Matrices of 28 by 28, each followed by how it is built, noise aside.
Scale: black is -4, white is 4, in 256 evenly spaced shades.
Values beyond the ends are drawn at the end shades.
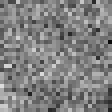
smooth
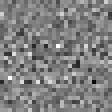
uneven rows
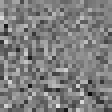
lower triangular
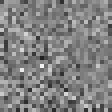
lower triangular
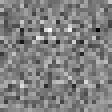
uneven rows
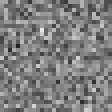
noise
